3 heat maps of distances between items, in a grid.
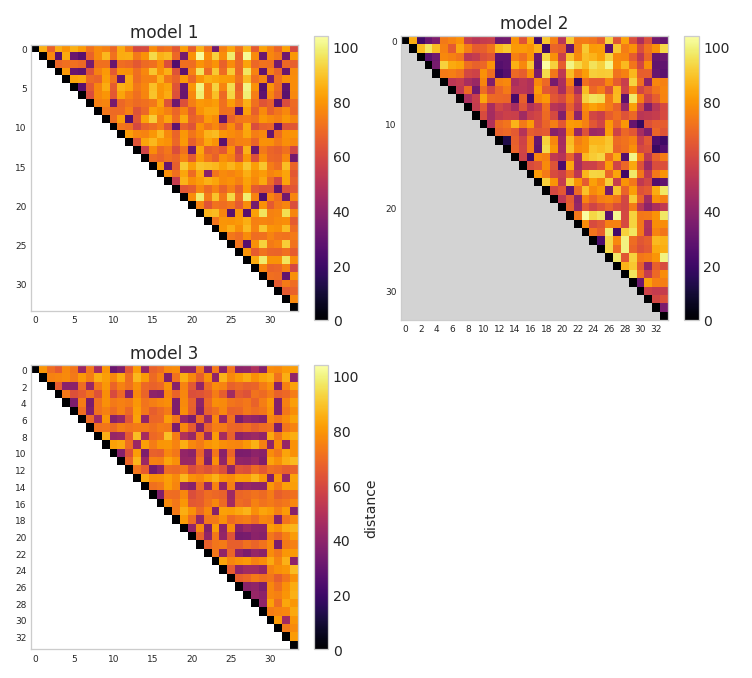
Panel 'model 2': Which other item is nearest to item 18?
1
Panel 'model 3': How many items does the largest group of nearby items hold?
14
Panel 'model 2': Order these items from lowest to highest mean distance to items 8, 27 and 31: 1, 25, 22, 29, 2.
22, 2, 25, 1, 29
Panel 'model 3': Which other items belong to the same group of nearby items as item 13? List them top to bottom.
9, 30, 32
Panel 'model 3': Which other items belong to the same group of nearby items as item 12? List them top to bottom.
3, 15, 16, 25
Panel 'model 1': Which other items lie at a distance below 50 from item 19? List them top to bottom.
1, 3, 5, 6, 29, 32
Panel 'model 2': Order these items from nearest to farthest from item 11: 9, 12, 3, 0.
9, 0, 12, 3
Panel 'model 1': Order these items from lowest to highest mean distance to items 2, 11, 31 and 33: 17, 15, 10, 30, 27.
10, 30, 17, 15, 27
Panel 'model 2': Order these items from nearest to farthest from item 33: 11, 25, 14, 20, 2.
2, 20, 11, 14, 25
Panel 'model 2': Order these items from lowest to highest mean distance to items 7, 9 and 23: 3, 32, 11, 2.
11, 32, 2, 3
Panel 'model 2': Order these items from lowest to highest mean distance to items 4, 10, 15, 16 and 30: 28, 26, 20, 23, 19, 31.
20, 31, 28, 19, 23, 26
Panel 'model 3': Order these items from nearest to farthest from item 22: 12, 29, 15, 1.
29, 12, 15, 1
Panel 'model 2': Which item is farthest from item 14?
29
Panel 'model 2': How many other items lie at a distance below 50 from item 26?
3
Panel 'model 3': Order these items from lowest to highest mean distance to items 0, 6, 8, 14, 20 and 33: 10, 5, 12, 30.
10, 12, 5, 30
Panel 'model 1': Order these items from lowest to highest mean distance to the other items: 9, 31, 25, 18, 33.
18, 31, 33, 9, 25
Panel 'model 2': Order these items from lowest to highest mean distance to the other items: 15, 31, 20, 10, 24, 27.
20, 31, 15, 10, 27, 24
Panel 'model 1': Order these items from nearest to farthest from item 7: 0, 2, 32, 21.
2, 32, 0, 21
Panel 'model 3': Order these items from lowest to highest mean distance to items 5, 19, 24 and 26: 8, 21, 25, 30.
8, 21, 25, 30
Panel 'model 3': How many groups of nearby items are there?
5
